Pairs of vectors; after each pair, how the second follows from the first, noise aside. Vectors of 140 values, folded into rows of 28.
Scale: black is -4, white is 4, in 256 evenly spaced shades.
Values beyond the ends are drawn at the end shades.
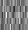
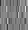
wrapped around, partly zeroed.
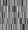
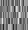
wrapped around, negated.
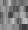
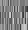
sign-scrambled.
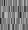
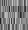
copied.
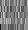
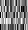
scaled up.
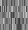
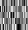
scaled up.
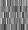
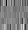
negated, partly zeroed.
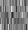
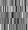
copied.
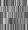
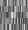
wrapped around.
